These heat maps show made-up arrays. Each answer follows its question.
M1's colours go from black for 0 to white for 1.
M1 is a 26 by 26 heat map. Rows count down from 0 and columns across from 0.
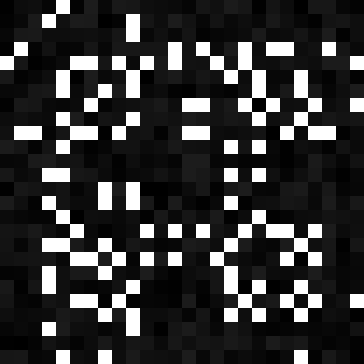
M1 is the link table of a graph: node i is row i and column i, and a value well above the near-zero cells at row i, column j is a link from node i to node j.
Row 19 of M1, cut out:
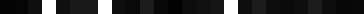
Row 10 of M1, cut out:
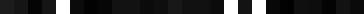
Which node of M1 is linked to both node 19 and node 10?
node 16
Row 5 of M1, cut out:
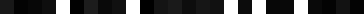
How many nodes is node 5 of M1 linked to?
5
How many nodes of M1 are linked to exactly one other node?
2
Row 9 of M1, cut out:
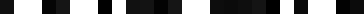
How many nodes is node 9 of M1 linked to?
10
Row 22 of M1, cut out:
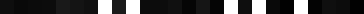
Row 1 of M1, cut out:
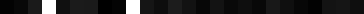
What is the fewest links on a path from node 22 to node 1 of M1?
2
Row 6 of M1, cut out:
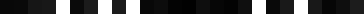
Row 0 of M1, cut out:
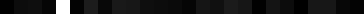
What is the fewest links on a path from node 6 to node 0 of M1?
2
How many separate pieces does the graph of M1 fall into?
3
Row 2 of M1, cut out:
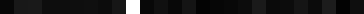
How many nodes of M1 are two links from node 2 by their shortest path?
9
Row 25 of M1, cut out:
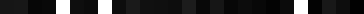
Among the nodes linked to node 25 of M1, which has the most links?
node 4
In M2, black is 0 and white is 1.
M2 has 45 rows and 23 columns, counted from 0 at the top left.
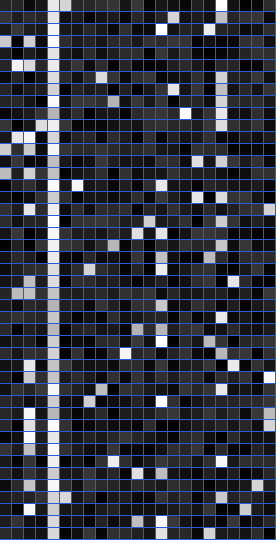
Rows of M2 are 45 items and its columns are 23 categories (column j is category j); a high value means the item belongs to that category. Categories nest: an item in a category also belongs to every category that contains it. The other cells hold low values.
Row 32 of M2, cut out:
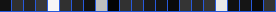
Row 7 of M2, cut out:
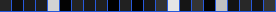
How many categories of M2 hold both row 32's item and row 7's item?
2
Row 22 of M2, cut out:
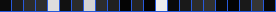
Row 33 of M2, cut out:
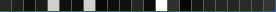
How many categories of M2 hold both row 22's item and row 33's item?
3
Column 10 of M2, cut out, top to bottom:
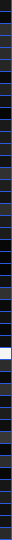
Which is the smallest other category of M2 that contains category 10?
18
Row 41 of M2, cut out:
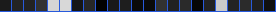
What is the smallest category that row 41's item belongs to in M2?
5
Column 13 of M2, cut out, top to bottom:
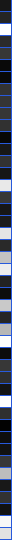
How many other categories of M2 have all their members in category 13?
4
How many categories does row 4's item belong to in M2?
1
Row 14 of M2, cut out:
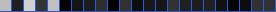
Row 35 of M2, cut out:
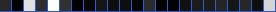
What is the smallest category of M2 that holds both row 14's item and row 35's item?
2
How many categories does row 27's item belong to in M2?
3
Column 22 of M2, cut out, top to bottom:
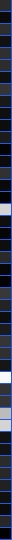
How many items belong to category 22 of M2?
4
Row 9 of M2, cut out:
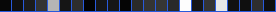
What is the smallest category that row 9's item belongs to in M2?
15
